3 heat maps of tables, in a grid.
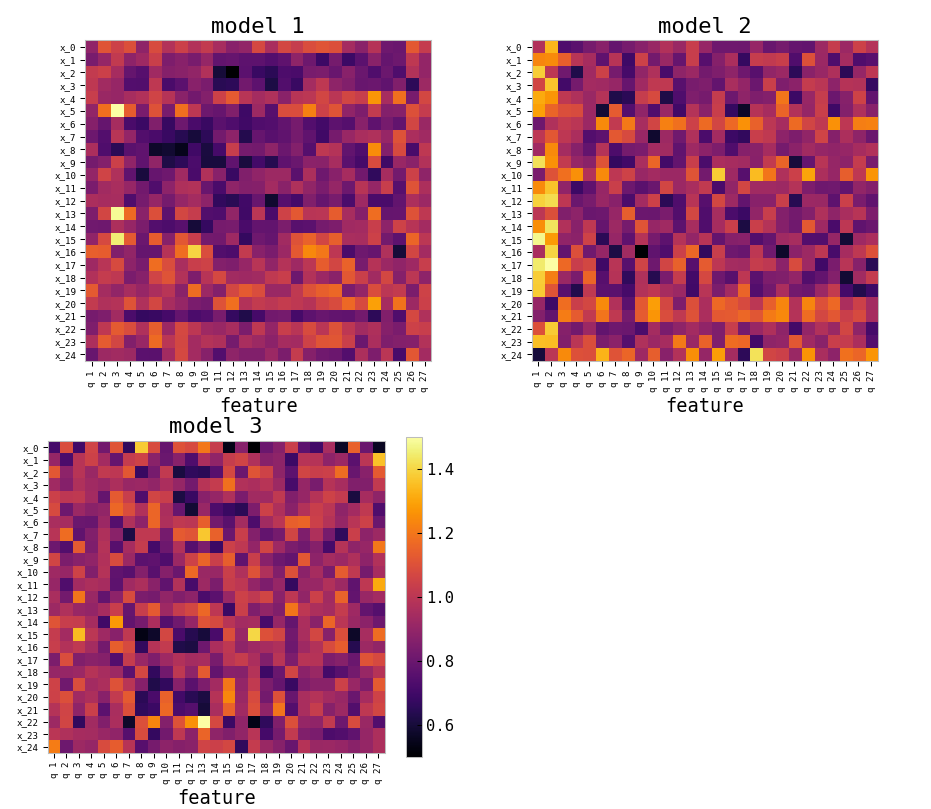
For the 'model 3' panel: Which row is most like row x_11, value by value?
x_1
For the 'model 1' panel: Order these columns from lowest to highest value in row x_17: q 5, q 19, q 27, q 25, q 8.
q 5, q 25, q 8, q 27, q 19
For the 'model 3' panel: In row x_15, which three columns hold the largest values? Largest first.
q 17, q 3, q 27
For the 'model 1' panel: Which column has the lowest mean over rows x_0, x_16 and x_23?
q 25
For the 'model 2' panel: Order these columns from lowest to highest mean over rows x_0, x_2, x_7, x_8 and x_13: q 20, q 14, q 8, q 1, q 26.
q 14, q 20, q 8, q 26, q 1
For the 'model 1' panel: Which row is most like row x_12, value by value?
x_2
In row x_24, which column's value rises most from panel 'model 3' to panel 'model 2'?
q 18
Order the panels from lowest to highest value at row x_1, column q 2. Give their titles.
model 3, model 1, model 2
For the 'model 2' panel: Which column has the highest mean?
q 2
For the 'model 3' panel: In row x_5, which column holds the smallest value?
q 12
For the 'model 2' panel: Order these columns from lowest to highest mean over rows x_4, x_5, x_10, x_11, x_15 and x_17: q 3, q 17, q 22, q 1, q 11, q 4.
q 17, q 11, q 22, q 4, q 3, q 1
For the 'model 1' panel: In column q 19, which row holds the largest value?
x_16
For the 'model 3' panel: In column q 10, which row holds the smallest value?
x_19
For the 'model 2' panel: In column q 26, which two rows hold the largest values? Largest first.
x_6, x_24
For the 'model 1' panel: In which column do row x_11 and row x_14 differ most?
q 9
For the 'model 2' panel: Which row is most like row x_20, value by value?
x_21
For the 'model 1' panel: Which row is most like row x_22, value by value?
x_0
